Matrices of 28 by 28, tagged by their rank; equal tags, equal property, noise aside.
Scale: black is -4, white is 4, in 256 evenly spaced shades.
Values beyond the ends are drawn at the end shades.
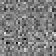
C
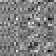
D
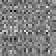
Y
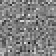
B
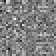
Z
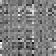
Y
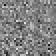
B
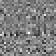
D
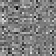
Y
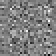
C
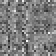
C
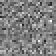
C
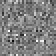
C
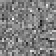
B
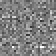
B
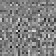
Y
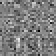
D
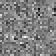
B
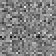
B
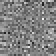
Z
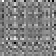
Y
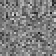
Z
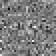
B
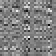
Y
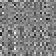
D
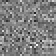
B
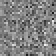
Z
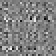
D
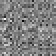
D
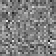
Z
